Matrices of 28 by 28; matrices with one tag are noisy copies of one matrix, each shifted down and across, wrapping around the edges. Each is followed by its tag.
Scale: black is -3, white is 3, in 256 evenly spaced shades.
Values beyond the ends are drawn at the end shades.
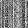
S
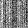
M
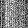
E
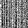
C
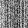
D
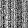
M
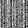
C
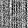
C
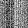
E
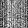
E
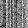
S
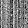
S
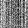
D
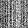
D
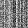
S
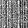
C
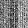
E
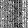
E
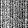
D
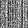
C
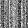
S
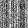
M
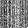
D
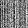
C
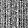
C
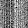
E
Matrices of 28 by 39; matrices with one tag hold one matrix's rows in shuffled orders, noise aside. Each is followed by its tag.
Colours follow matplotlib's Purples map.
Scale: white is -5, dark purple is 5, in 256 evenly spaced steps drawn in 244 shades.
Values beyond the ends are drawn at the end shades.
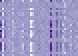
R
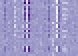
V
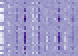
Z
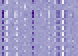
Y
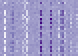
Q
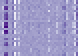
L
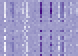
Q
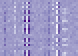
V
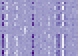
Y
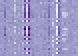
V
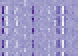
Y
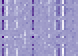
Y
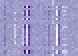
V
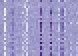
Q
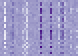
Q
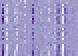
Y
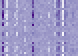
Y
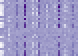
Z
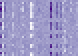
R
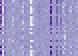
R
